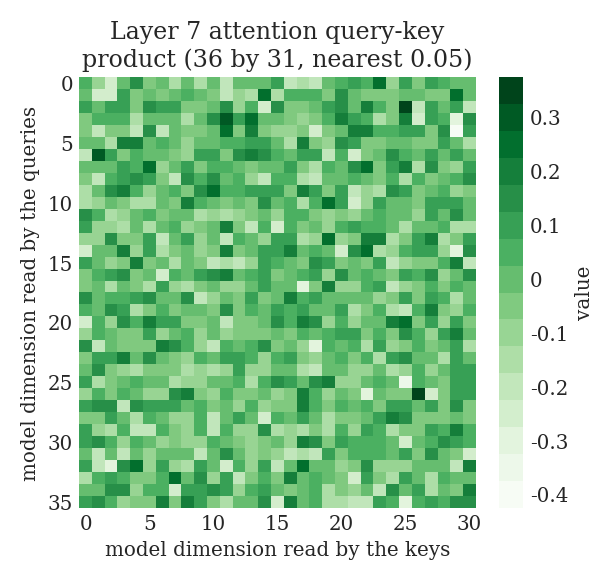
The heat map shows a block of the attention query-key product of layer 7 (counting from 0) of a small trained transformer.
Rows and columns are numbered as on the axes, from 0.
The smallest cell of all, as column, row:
29, 4
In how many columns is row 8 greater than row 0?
13
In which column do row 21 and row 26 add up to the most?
26
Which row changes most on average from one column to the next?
32
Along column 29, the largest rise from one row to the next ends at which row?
15
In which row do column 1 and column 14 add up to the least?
8
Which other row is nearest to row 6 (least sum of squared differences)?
9
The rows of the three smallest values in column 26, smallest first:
3, 2, 7
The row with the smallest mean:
24
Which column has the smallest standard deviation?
28
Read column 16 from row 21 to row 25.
-0.05 0 0.1 0 0.1
